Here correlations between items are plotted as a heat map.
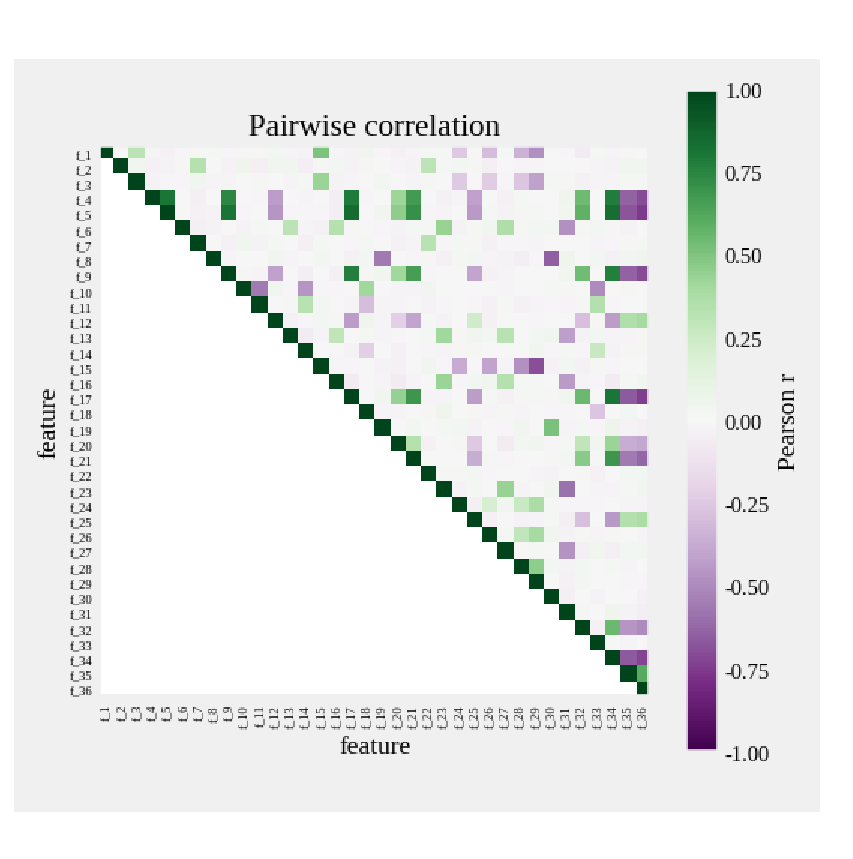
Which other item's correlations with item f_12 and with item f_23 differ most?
f_31
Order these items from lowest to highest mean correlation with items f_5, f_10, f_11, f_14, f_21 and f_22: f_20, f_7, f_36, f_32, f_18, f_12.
f_36, f_12, f_18, f_7, f_20, f_32
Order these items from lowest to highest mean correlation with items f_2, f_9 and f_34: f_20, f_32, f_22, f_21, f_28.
f_28, f_22, f_20, f_32, f_21
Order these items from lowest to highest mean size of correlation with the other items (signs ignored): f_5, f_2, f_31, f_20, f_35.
f_2, f_31, f_20, f_35, f_5
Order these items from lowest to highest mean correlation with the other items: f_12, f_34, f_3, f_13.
f_12, f_3, f_13, f_34
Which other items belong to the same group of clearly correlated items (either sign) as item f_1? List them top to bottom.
f_3, f_15, f_24, f_26, f_28, f_29
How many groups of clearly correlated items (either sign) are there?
6
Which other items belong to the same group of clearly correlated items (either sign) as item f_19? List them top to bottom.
f_8, f_30
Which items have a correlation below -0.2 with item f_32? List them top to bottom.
f_12, f_25, f_35, f_36
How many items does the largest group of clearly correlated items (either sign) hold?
12
